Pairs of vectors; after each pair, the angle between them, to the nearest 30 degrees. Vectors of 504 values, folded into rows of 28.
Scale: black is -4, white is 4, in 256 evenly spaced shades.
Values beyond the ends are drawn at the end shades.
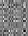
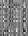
30 degrees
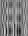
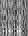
150 degrees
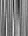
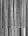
60 degrees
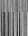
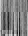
30 degrees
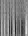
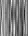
60 degrees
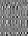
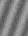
90 degrees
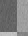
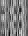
90 degrees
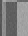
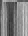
30 degrees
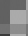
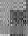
150 degrees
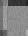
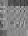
30 degrees
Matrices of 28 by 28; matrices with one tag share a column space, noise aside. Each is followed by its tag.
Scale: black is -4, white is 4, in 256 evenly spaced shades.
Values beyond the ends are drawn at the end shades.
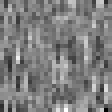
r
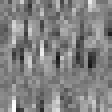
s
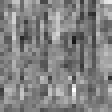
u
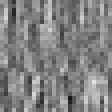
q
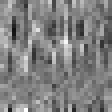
s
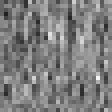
u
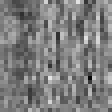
u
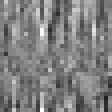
q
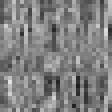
q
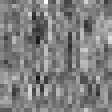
u
